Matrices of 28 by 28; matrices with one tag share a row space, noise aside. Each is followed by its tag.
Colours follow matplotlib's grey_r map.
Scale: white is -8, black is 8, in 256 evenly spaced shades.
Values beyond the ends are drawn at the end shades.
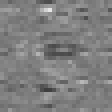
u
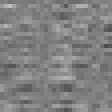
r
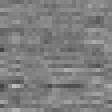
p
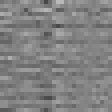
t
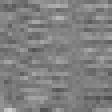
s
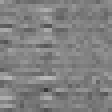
t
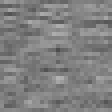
s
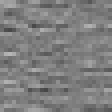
s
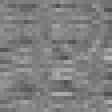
r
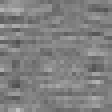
p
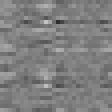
t
